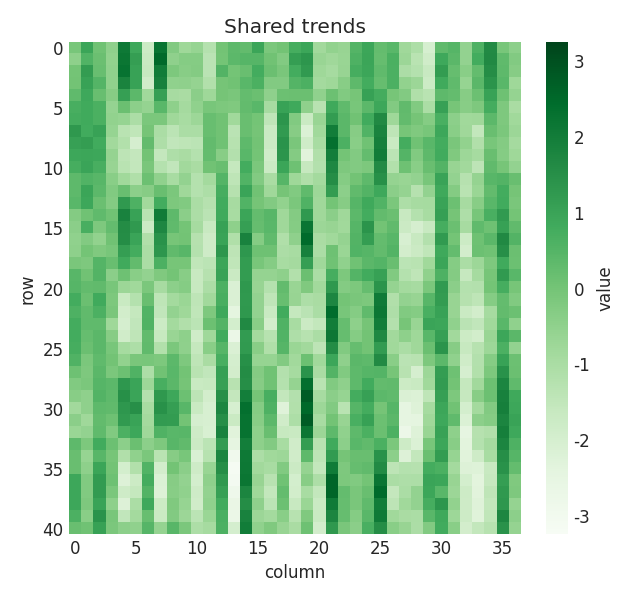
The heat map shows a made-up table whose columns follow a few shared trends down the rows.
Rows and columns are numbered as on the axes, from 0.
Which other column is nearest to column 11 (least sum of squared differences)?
28
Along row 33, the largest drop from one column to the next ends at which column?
13
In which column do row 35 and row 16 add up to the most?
14
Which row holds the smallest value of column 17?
30
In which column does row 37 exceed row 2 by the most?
21
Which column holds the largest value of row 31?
19
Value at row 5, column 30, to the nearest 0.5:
1
